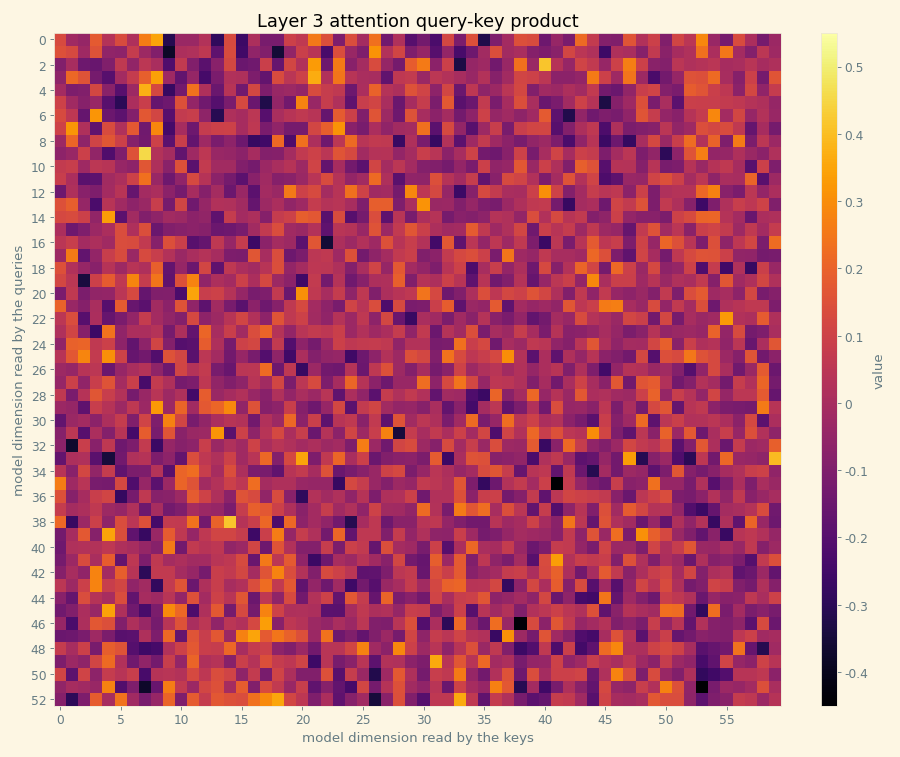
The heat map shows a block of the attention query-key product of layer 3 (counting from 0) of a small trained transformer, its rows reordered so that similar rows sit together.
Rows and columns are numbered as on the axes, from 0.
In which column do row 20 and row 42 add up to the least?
7
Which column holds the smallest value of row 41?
21
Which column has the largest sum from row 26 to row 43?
33
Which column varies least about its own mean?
56
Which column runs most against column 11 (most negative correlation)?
54
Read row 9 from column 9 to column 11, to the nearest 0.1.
0 -0.2 0
